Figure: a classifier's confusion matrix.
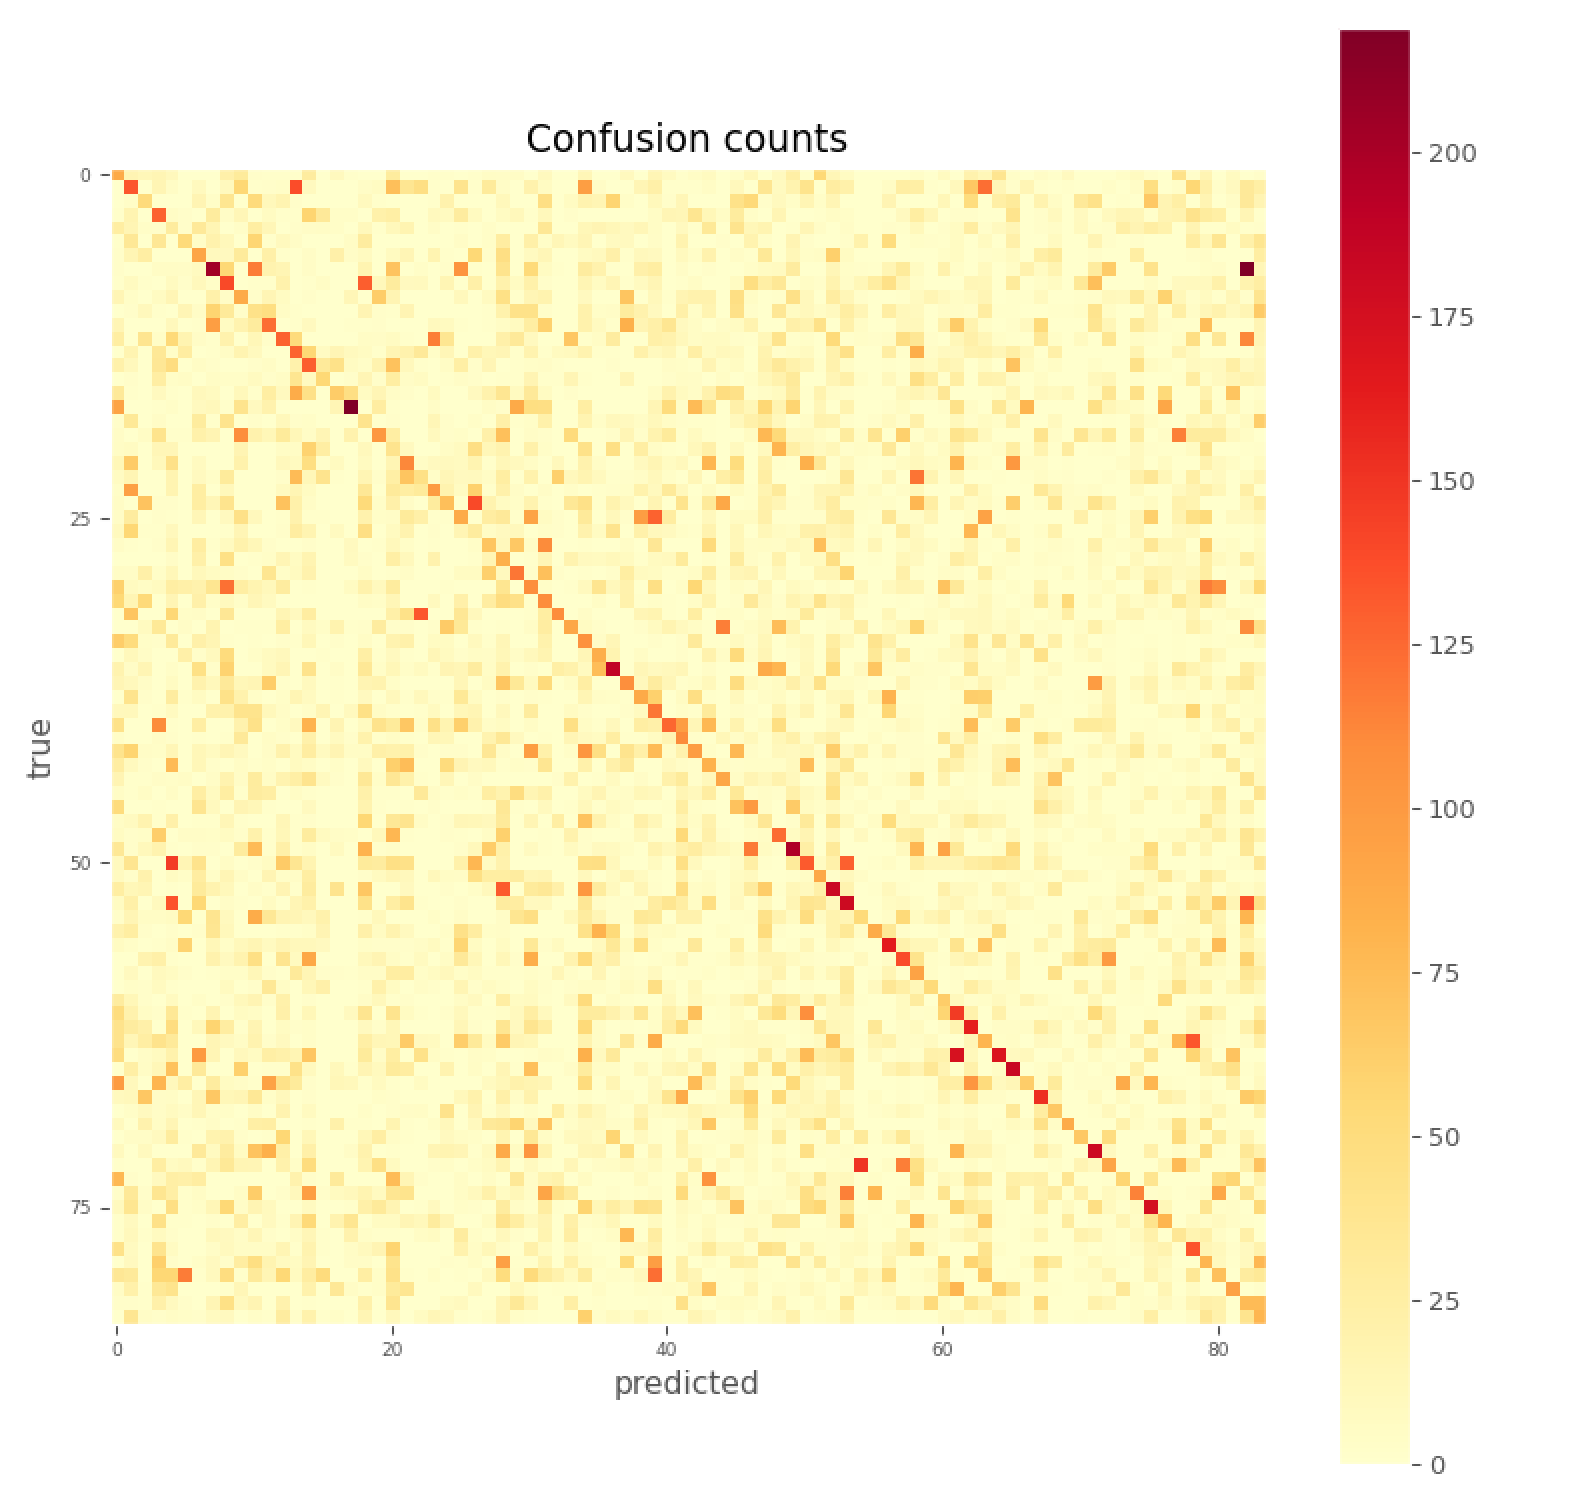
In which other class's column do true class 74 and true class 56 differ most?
53
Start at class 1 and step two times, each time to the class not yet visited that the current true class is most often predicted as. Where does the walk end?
58
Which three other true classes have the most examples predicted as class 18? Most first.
8, 49, 52
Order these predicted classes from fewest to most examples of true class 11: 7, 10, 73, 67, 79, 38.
73, 38, 10, 67, 79, 7
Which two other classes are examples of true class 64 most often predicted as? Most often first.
61, 6
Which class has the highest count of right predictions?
17
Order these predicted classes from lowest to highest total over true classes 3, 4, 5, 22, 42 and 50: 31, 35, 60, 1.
60, 31, 35, 1
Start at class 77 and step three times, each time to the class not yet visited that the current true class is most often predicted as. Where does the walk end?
30
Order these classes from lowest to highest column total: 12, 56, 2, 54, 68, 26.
54, 2, 68, 26, 56, 12
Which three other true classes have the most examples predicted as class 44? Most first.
33, 24, 16
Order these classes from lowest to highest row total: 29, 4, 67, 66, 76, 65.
4, 29, 76, 67, 65, 66
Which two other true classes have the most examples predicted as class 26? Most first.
24, 50
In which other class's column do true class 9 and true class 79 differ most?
39
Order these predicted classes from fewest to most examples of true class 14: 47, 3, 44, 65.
44, 47, 3, 65
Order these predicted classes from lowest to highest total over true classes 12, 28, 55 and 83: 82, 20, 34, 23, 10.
10, 20, 34, 23, 82
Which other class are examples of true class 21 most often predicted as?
65
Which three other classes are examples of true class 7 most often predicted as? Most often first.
82, 10, 25
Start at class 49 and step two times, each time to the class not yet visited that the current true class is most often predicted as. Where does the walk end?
45
